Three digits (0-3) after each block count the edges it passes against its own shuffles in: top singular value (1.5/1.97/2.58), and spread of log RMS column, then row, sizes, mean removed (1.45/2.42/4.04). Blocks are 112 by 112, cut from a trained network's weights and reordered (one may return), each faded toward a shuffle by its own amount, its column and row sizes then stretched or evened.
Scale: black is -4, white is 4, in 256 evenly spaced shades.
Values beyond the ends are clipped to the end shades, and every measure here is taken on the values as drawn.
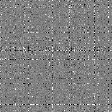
2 2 2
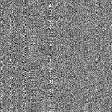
2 2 0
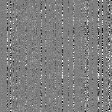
1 3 0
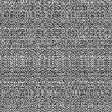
3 2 1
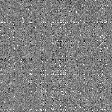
2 2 1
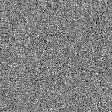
1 0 0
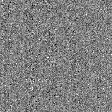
1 1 0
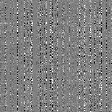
2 3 1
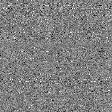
0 0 2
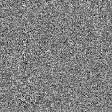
1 1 1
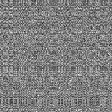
3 1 0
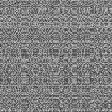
3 0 0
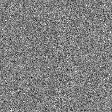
0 1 1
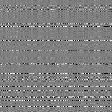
3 0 3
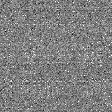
1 1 0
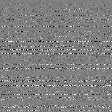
2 0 3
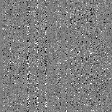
1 2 1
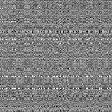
3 1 2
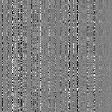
3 3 0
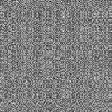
3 0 1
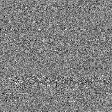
0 0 2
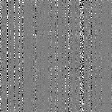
2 3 1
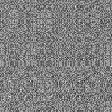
3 0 1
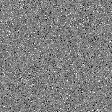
1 0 0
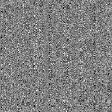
1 2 0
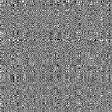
3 2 2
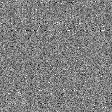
1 0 1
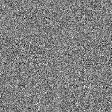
0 1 1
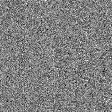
0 1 0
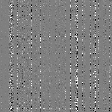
2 3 1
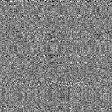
2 1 2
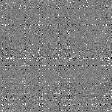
1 2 2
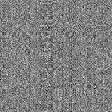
2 1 0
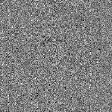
0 2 1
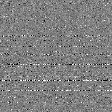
2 0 2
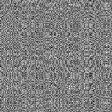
3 2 0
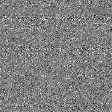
0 0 2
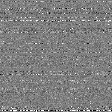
2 0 2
